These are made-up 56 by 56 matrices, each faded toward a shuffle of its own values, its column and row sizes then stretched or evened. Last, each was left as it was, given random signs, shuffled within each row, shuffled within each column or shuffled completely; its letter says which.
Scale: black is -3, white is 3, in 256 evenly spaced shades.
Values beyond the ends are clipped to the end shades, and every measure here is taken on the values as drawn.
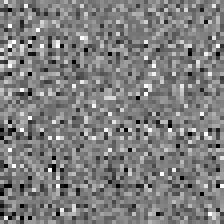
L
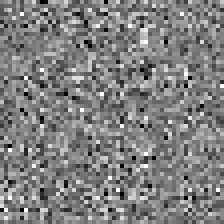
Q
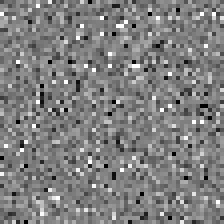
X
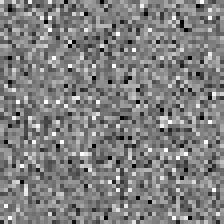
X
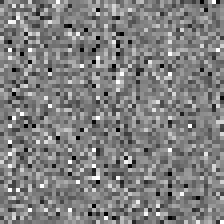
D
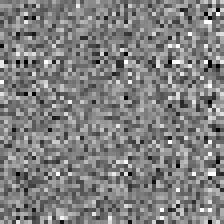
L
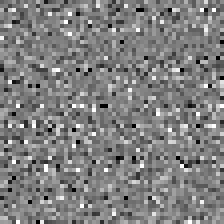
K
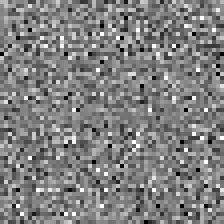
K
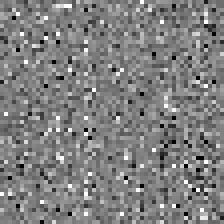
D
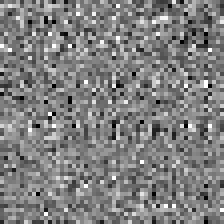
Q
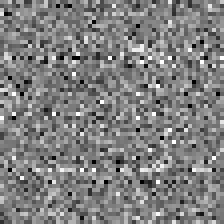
K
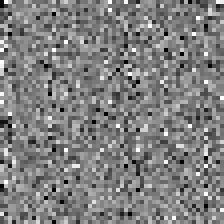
D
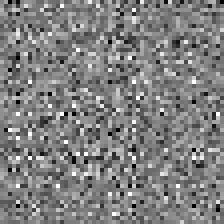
Q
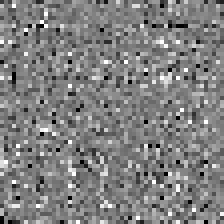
L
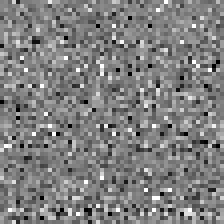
K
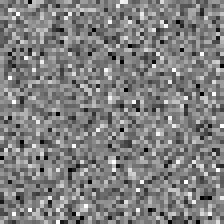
X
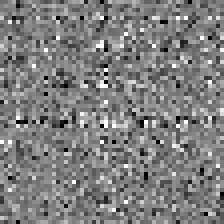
L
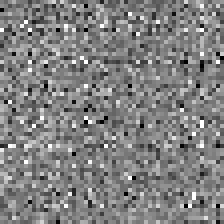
L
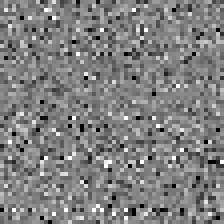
K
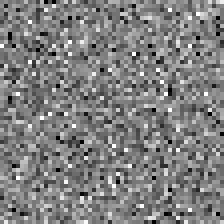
X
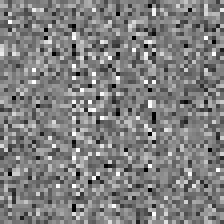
D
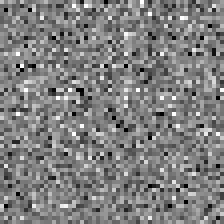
K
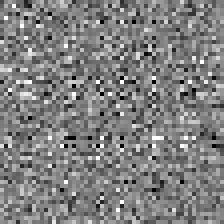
Q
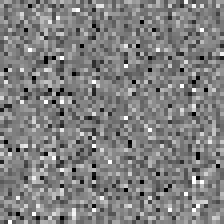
D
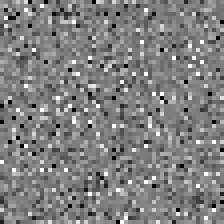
X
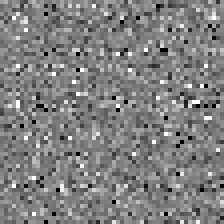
K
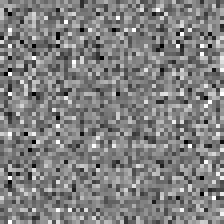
L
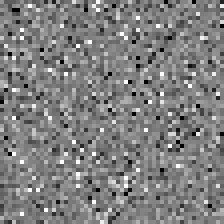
X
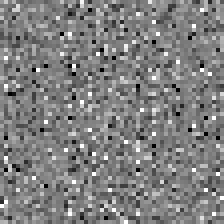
D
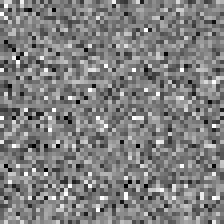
K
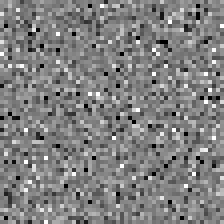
X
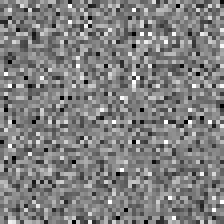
K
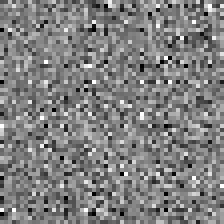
L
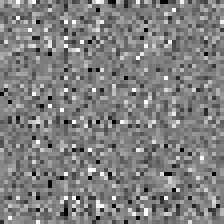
L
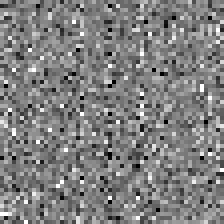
D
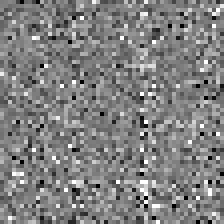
L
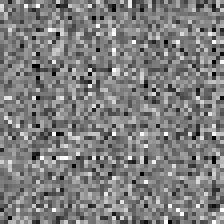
L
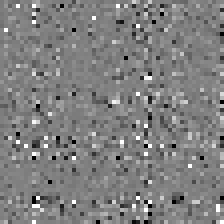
Q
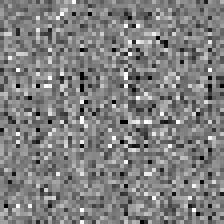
Q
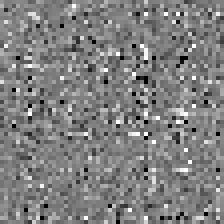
L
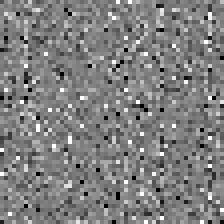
D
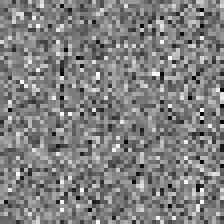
D
